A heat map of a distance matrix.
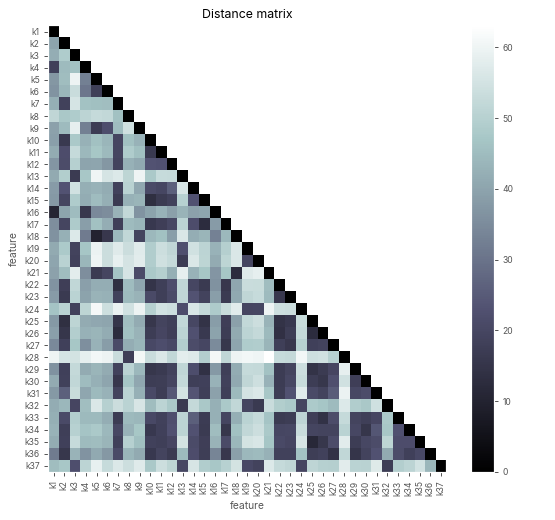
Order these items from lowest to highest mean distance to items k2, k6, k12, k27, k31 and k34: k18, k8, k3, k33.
k33, k18, k8, k3
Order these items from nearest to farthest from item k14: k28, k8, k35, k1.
k35, k1, k8, k28
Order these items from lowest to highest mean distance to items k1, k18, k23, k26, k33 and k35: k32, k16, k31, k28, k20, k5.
k31, k16, k5, k32, k20, k28
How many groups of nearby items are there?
5
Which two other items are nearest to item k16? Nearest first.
k1, k4
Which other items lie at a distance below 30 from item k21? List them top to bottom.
k5, k6, k9, k18
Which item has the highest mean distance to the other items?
k28
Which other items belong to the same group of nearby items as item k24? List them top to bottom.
k3, k13, k19, k20, k32, k37
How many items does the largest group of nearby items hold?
20
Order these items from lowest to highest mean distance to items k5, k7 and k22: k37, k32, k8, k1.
k1, k8, k32, k37
